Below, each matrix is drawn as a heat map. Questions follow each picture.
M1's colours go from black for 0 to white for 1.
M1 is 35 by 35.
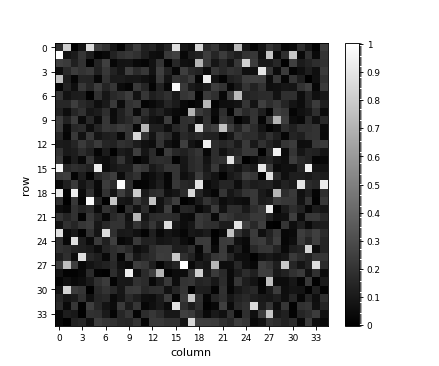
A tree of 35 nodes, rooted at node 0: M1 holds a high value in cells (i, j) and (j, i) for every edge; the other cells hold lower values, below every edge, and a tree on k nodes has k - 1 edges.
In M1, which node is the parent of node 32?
15
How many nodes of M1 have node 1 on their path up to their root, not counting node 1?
6
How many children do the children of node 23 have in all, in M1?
1
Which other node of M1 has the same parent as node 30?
27
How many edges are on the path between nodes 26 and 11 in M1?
5
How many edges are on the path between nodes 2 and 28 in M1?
2
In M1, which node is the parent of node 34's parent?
18
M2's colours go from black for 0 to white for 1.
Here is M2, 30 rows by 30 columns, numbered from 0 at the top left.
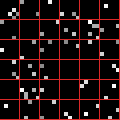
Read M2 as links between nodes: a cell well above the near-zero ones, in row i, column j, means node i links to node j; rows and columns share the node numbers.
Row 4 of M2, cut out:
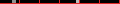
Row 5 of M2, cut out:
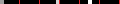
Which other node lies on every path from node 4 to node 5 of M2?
node 3
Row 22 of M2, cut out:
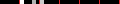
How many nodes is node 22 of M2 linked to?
3
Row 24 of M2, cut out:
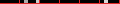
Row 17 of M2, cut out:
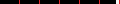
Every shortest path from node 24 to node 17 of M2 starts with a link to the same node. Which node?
node 6
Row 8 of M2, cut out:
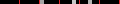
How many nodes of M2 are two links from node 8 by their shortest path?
5
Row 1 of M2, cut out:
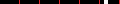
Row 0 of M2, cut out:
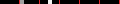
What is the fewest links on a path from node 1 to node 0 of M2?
7
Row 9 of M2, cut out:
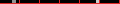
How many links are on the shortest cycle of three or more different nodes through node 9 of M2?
8
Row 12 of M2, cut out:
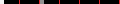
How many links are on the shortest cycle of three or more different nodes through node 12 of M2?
5
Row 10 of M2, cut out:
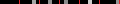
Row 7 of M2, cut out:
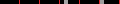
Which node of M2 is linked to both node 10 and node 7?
node 16
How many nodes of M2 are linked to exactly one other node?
10
